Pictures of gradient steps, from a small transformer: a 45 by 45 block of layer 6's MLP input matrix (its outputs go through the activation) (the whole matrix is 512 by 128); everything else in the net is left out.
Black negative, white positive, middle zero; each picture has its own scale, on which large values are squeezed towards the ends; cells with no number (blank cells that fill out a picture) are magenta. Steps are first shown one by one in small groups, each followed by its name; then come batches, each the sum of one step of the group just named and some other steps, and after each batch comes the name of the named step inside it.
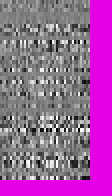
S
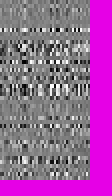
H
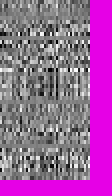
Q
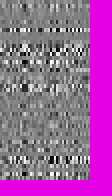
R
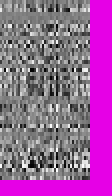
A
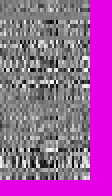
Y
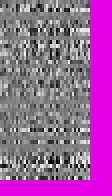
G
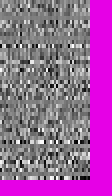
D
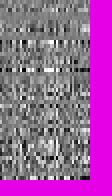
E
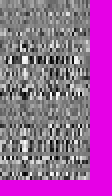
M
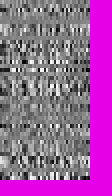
H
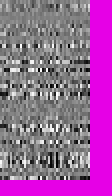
D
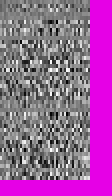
Y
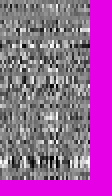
E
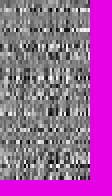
G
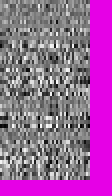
M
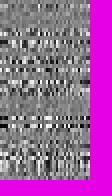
M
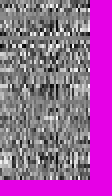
Q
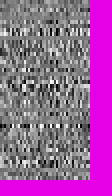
Y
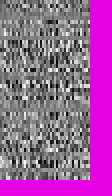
Y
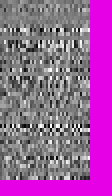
E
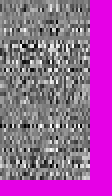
Y
